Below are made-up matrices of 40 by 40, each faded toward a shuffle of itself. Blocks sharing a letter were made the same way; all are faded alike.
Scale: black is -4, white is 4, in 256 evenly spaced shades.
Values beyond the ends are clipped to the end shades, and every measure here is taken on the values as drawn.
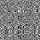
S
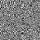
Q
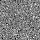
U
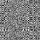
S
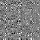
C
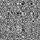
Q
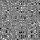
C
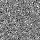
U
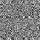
Q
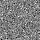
U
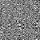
Q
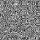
Q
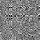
S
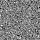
U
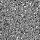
U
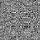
Q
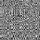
S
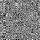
Q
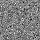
U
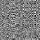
S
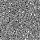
U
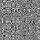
C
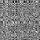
S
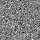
U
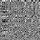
S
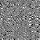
C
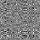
S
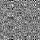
S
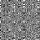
S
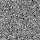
U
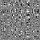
C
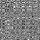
S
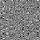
C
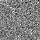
U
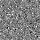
U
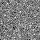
U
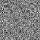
Q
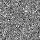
U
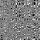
C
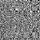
Q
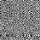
S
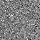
U
